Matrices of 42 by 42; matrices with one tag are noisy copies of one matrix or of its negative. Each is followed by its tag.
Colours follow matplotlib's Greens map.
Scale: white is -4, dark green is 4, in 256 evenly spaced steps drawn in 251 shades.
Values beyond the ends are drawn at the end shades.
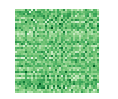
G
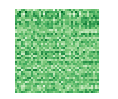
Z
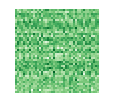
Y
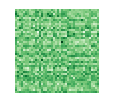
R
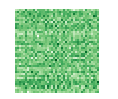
G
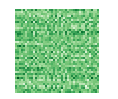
G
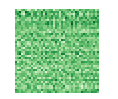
Z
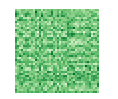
R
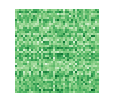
Y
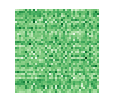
G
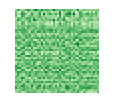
Z
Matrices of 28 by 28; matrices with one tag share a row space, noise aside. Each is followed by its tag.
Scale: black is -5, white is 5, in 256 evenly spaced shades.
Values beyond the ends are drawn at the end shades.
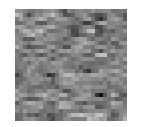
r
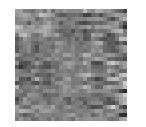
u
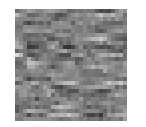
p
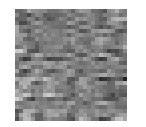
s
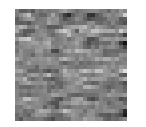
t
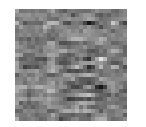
r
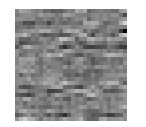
t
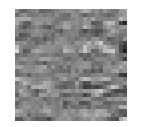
u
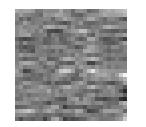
t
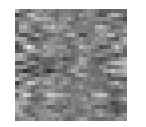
s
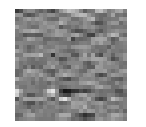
r
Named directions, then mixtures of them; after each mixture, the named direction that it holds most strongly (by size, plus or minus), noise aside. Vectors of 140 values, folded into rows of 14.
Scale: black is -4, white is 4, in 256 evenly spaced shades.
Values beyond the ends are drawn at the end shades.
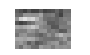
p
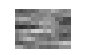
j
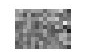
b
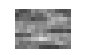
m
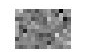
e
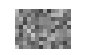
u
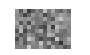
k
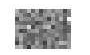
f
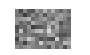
k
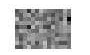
f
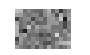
e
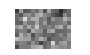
u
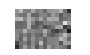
b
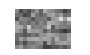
m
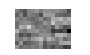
m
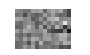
b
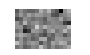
u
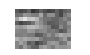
p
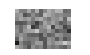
f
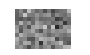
k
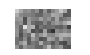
u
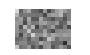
u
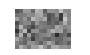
e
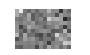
e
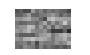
m
